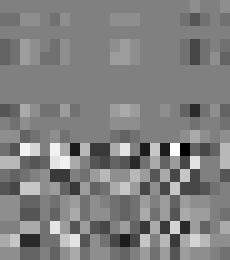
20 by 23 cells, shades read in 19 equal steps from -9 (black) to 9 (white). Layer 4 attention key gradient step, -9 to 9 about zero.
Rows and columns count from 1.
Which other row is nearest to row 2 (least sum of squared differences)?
4
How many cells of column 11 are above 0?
3
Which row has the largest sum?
13
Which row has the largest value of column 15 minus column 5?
19
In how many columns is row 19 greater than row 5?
11
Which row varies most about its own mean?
12
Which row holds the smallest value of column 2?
15
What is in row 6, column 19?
0
